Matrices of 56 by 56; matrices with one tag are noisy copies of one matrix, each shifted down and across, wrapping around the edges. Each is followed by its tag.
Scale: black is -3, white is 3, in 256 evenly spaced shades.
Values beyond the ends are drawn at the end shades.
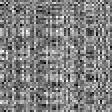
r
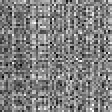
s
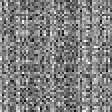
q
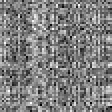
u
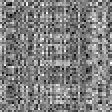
u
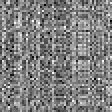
s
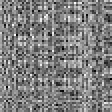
r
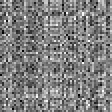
s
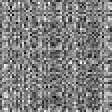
q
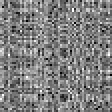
r
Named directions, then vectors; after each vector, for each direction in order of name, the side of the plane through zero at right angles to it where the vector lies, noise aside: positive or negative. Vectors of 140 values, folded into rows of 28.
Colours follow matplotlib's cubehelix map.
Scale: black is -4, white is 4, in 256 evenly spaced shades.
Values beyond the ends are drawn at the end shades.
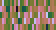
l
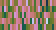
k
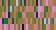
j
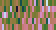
positive, negative, positive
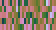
positive, negative, negative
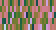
positive, negative, negative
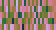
positive, positive, negative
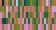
positive, negative, negative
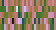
positive, positive, negative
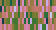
positive, negative, negative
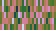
negative, negative, positive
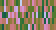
negative, positive, negative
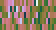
negative, positive, negative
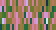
negative, positive, positive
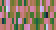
positive, negative, negative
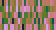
positive, positive, negative
